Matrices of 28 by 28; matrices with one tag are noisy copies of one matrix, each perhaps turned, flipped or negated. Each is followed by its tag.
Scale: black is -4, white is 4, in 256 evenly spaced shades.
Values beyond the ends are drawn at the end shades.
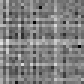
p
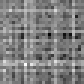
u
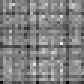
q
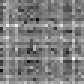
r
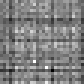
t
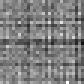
p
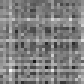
t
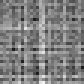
p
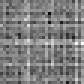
p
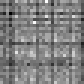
t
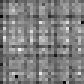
q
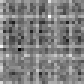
q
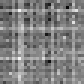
u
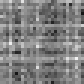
r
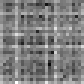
q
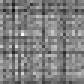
t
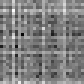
t
